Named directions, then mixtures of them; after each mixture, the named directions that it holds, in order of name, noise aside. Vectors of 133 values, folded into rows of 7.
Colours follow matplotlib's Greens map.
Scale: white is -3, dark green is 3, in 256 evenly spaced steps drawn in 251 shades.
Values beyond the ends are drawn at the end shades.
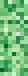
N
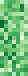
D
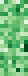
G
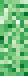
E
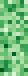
N.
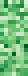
E, G, N.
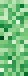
D, E.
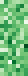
D, E, G.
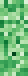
D, N.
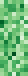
D, N.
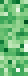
G.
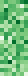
D, E.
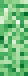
E.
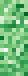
E, G.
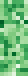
D, N.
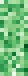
D, G, N.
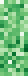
D, G, N.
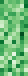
D, G.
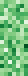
D, E, G.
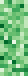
D, E, G.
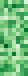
E, N.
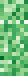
E, G, N.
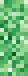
D.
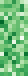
D.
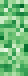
E, G, N.
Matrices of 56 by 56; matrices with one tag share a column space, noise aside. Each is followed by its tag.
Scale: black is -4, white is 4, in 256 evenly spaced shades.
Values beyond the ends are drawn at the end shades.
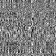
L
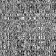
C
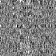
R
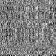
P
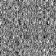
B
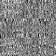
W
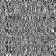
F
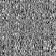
C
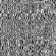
C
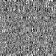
F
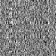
B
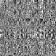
W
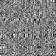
W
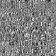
L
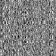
B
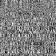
L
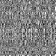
P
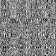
W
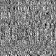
P
